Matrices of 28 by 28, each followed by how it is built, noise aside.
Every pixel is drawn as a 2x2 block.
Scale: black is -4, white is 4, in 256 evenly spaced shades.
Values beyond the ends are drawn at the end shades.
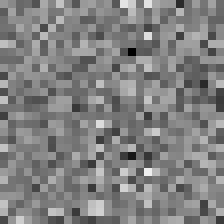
low rank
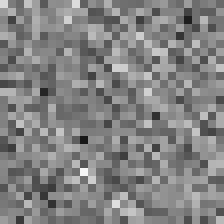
Toeplitz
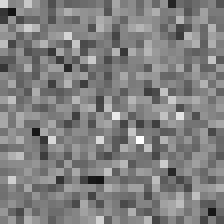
diagonal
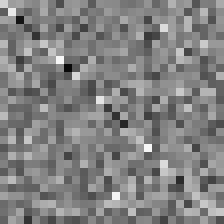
diagonal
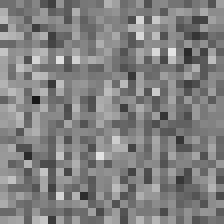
blocks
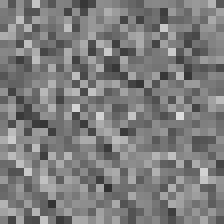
Toeplitz
